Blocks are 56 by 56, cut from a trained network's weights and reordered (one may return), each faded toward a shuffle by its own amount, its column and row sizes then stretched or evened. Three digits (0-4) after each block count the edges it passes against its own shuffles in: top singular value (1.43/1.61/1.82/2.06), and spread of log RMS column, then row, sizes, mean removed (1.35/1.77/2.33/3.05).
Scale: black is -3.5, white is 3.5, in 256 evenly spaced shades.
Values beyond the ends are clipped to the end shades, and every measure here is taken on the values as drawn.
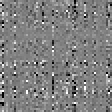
1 4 3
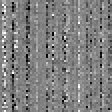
4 4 0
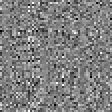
3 3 1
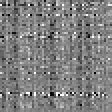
4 1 4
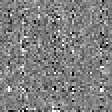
1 3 2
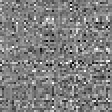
2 3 3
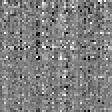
2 2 3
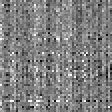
4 1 3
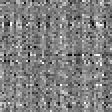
3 0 3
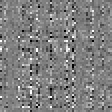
3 4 2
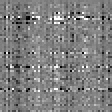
4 2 4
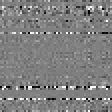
4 1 4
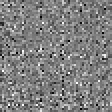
0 3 2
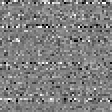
0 0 4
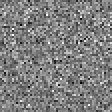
0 1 1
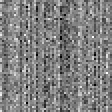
4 3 0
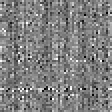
3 1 2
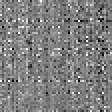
2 2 3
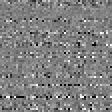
2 2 4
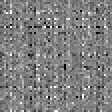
3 2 3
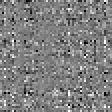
0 3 3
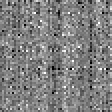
3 2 2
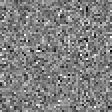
0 2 1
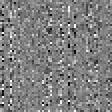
1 4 1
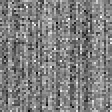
4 0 0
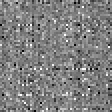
1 1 2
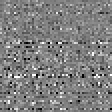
1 2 4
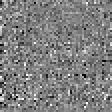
0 2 3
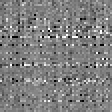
2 0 4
